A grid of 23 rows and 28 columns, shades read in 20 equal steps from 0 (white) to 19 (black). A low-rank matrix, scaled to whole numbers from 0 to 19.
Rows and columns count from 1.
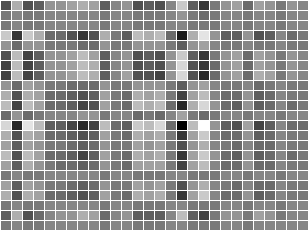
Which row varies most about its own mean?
13
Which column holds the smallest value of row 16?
19
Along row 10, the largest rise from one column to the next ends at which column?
2
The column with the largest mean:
17
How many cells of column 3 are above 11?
5
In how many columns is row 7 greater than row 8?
3
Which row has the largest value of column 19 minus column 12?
8
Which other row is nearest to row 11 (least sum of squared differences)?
16
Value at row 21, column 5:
9
